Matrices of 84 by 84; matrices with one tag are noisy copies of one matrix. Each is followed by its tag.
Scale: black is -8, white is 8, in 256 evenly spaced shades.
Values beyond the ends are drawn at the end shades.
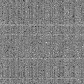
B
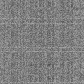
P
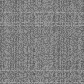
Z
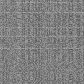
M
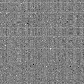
M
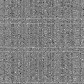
P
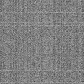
Z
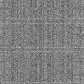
P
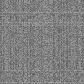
Z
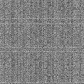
P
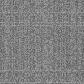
Z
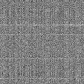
B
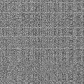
M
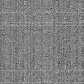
Z
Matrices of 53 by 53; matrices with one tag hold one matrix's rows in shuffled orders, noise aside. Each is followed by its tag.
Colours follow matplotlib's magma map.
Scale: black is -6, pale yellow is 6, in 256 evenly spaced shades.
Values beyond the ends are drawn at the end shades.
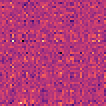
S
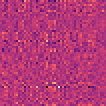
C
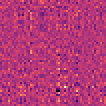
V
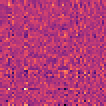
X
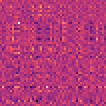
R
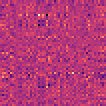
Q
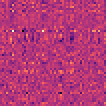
S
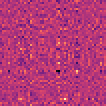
V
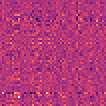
R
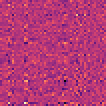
X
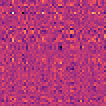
S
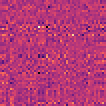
Q
